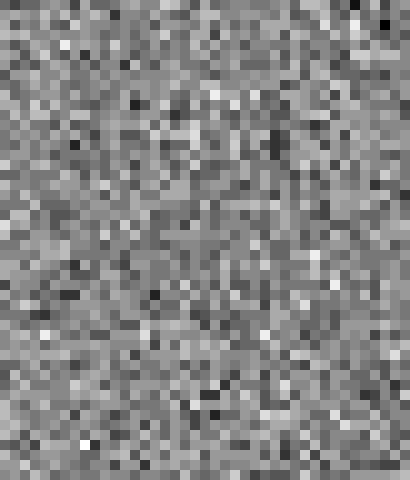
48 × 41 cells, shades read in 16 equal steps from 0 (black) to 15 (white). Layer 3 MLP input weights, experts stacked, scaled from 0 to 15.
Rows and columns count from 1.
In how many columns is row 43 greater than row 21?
20
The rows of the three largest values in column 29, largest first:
39, 42, 40
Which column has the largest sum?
1
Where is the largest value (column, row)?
9, 45
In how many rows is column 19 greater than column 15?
18
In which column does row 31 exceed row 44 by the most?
3
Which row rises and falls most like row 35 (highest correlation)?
29
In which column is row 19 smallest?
38
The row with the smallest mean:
32
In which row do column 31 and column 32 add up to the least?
13
